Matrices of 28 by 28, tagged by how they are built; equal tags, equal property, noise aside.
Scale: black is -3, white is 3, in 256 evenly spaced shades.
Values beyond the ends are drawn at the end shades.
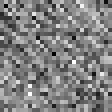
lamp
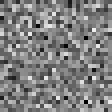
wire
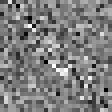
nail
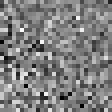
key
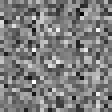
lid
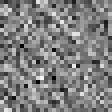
lamp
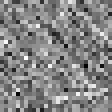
lamp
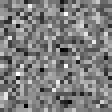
lid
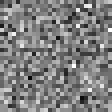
wire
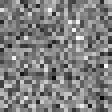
wire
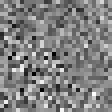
key
